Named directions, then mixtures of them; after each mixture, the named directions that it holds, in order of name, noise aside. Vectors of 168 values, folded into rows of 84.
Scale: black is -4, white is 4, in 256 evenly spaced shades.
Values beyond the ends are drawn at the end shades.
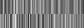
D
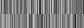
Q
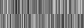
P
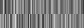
D.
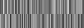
D, P.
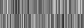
P.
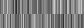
P.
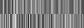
D.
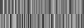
D, P.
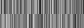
Q.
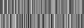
D, P.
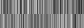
P, Q.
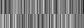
D, Q.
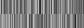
Q.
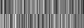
D, Q.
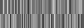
D, P.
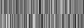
P, Q.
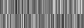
P.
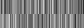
D, Q.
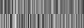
D.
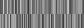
D, P.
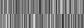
P, Q.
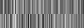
D.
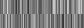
P.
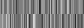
P, Q.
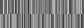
D, P.
